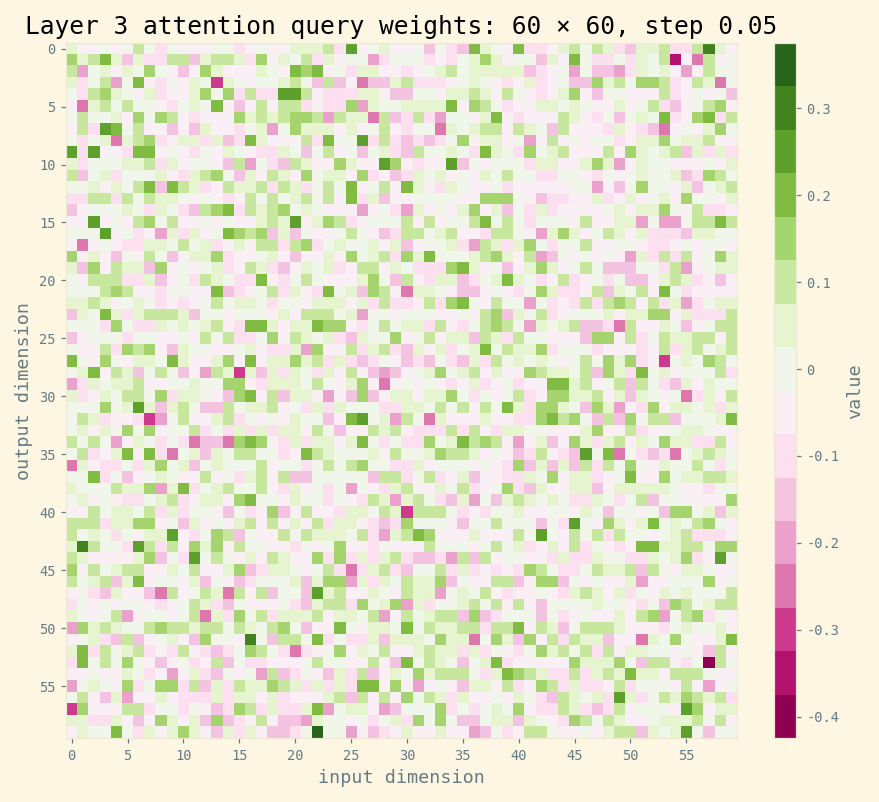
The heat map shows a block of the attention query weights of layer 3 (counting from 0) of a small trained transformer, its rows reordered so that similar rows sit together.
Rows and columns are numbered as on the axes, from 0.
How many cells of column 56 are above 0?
22
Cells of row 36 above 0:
18
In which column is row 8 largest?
26
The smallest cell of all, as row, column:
53, 57
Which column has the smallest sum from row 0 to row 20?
1
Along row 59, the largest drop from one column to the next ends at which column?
23
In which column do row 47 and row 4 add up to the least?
8
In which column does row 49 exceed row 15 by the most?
51
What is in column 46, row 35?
0.25
